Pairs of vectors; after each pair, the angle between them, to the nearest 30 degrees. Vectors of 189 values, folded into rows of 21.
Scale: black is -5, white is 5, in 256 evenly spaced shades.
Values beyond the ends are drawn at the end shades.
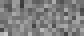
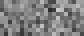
120 degrees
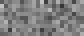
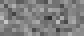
60 degrees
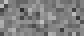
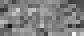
60 degrees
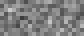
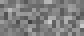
30 degrees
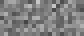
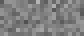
30 degrees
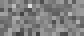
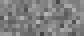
90 degrees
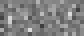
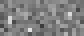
30 degrees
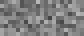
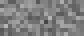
150 degrees
